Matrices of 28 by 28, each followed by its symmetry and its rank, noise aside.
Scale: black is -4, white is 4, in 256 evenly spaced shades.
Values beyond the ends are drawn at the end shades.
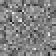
symmetric, rank six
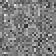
symmetric, rank seven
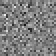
no symmetry, rank five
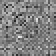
symmetric, rank seven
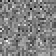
no symmetry, rank seven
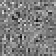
symmetric, rank seven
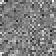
no symmetry, rank seven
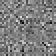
symmetric, rank six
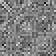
symmetric, rank six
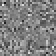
antisymmetric, rank six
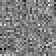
antisymmetric, rank six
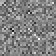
symmetric, rank six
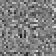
antisymmetric, rank six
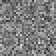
no symmetry, rank six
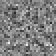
no symmetry, rank six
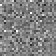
no symmetry, rank five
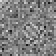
symmetric, rank six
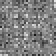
symmetric, rank six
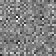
symmetric, rank six
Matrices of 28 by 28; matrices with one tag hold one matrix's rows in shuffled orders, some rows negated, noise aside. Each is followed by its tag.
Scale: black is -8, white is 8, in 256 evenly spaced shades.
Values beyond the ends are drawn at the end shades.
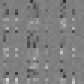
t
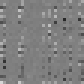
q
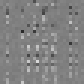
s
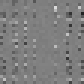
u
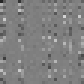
q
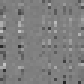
q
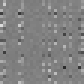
q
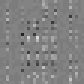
s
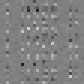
s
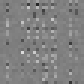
s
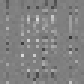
s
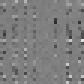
u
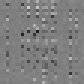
s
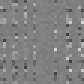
u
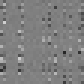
q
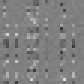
t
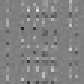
s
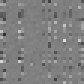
q
